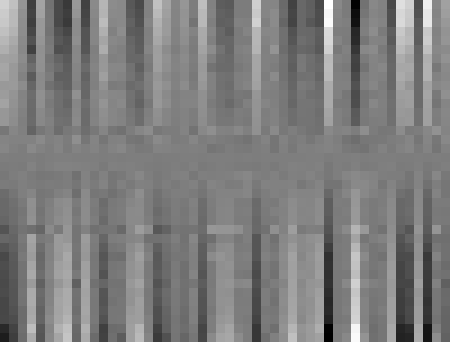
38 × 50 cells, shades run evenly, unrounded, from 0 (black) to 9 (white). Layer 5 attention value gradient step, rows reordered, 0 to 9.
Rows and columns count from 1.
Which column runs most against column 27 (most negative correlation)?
22
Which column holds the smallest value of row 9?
40
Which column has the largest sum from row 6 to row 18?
37
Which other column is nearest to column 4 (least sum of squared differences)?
7
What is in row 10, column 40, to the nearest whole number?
3
